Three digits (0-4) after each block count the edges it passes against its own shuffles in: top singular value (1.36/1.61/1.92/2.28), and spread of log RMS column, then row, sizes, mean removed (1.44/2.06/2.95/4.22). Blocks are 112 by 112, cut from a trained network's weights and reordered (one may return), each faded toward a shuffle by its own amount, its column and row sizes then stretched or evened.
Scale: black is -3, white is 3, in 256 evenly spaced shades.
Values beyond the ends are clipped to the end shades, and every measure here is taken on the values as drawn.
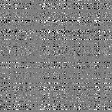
2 3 4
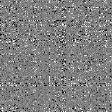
2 3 3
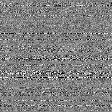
1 0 4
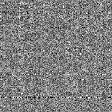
2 1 2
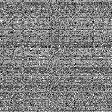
4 1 1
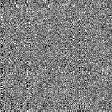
4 2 1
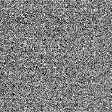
0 2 0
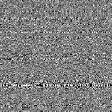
4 0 3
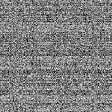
4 2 0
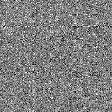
3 1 1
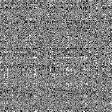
2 3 2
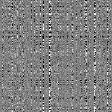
4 4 1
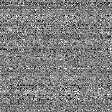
2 2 3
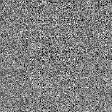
0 3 2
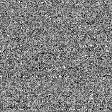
0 0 2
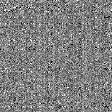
2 1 2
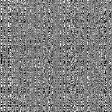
4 4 1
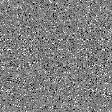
2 1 1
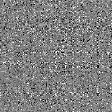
3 2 2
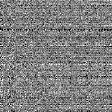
4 3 2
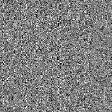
2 2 0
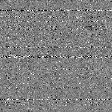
2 1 3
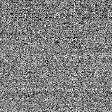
1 1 2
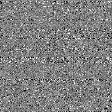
0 1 3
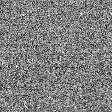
0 1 1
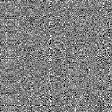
4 2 2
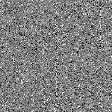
2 2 0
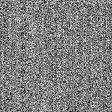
2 1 0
